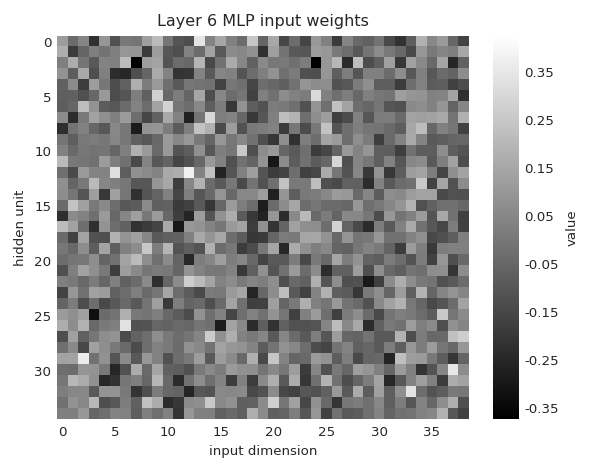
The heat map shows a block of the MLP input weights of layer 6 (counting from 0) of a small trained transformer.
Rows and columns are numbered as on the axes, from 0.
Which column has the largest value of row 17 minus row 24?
10
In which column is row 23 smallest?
18
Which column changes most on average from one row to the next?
26
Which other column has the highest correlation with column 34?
25
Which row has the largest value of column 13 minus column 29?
22
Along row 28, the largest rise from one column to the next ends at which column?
3
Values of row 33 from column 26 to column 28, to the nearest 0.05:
-0.2 0 0
